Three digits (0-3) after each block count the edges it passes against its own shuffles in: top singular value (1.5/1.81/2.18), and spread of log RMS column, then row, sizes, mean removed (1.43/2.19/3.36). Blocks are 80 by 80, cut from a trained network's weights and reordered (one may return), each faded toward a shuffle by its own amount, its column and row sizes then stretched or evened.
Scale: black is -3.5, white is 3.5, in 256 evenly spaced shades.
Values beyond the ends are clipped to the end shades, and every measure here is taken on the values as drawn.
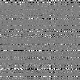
3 1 3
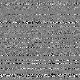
1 1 3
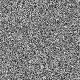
0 0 0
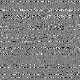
1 0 3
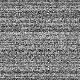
3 1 1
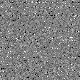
0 0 1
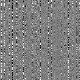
2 3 0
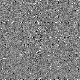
0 1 1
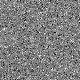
1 0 0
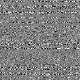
0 0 3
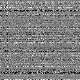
3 1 3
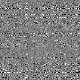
0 1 3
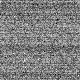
2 0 0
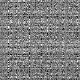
3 3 0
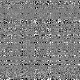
0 2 3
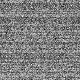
2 1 0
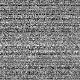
3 1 2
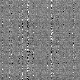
1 2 0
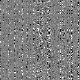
2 3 1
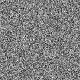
1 0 0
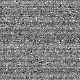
2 0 1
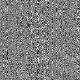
0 3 0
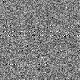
1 0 1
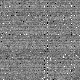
1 1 1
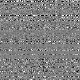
1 1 3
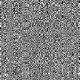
3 2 1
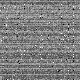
3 1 0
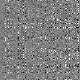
1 3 2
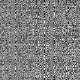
1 3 0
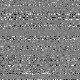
1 0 3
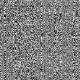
0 3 0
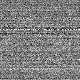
2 0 2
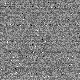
0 0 1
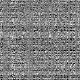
3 3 1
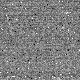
0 0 1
